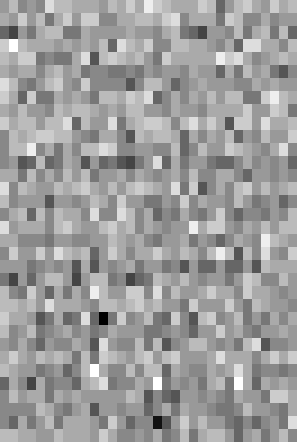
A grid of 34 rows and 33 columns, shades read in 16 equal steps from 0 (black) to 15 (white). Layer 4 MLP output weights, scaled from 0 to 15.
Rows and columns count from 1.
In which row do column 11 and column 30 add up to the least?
27
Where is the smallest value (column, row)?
12, 25
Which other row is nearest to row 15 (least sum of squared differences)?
9
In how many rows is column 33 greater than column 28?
15
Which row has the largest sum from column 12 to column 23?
1
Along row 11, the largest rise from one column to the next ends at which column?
16
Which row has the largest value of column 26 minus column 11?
5
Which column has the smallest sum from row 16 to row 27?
19
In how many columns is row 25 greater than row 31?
10
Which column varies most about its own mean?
18
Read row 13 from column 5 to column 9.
11 6 7 10 9
